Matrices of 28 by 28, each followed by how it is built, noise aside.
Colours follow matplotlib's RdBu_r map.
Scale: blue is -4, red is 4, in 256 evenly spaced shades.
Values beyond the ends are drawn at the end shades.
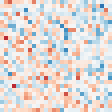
Toeplitz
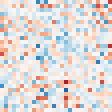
low rank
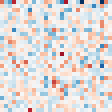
low rank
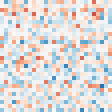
repeating columns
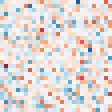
Toeplitz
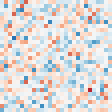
Hankel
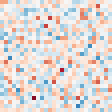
repeating columns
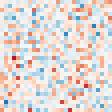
blocks
